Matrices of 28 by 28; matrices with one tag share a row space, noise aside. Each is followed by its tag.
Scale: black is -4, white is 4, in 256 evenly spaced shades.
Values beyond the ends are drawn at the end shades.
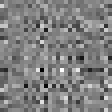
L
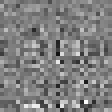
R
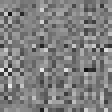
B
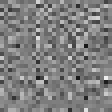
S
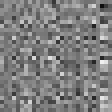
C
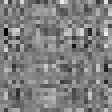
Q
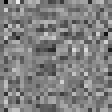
Q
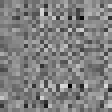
L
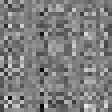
B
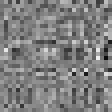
Q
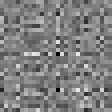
R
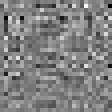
Q
